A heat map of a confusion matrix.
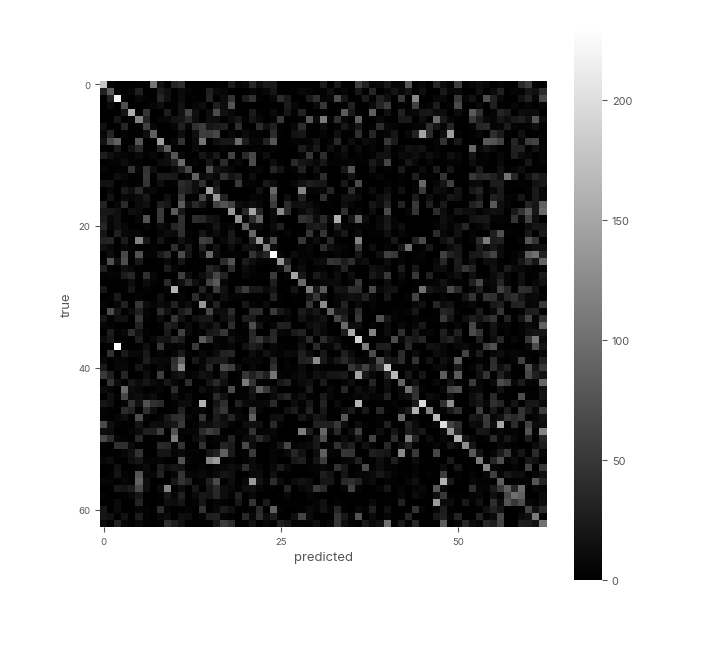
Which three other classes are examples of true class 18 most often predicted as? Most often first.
21, 25, 62
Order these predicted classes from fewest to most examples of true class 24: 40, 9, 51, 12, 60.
51, 12, 9, 40, 60
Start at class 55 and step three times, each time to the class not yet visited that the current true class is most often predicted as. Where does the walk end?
14
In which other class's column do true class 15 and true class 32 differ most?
28
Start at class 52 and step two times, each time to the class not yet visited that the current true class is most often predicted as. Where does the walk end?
20
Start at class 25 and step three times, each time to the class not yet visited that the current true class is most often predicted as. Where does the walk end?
11
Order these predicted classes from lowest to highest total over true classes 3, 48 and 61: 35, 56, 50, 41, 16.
41, 35, 16, 50, 56
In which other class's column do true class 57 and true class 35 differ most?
38
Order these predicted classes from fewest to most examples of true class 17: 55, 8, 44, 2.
2, 8, 44, 55
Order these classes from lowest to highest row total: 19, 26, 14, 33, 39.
26, 14, 33, 39, 19
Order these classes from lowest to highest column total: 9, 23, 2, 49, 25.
23, 25, 9, 2, 49
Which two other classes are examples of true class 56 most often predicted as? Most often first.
48, 21
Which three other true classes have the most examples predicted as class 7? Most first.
0, 45, 49
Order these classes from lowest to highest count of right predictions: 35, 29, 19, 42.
42, 29, 19, 35
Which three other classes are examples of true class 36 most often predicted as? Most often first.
61, 14, 41
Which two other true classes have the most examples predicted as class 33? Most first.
19, 2
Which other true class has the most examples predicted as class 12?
4
